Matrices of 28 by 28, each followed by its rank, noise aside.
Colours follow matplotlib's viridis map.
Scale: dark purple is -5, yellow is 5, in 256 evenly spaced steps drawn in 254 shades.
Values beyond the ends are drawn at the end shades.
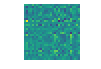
three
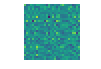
four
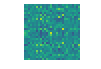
four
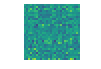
four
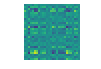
two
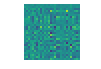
four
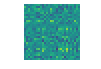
four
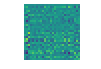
three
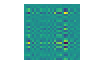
one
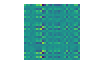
one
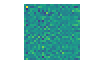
four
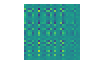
one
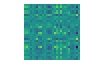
two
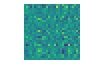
three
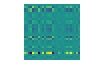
one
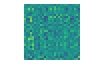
four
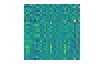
three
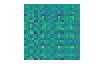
three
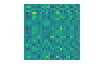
three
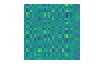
two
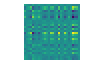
one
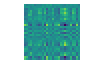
one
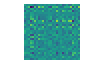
two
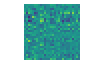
three
